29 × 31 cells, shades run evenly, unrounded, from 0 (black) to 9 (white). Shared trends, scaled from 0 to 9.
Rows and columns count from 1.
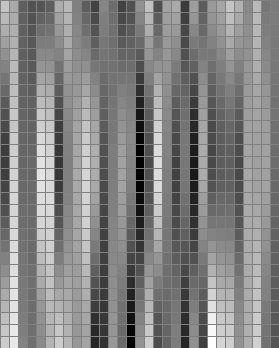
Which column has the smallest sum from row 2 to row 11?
16
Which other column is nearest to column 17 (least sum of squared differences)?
1
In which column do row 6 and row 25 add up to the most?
2
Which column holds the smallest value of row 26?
15
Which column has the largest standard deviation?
24
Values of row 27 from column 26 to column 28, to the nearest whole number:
7 5 6
